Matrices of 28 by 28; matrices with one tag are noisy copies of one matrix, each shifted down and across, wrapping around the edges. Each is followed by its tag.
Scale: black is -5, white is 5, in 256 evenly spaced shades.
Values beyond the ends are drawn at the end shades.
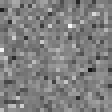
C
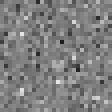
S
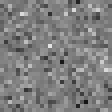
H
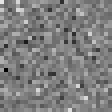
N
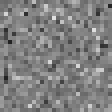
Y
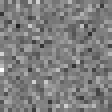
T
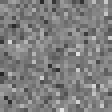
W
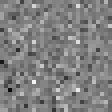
W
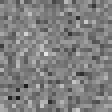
H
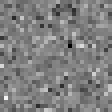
Y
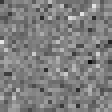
C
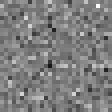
Y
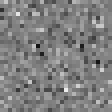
T
